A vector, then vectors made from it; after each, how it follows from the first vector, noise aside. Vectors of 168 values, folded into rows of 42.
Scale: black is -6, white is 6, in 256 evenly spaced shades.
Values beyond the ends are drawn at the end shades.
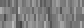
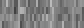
wrapped around, negated.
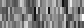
reversed, scaled up.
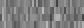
wrapped around, negated.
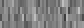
reversed, negated.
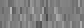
wrapped around, partly zeroed.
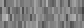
wrapped around, negated.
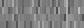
reversed, negated, partly zeroed.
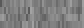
wrapped around, negated, shrunk.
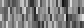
reversed, scaled up.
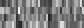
scaled up.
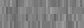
wrapped around, shrunk.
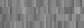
wrapped around, negated, shrunk.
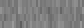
shrunk.
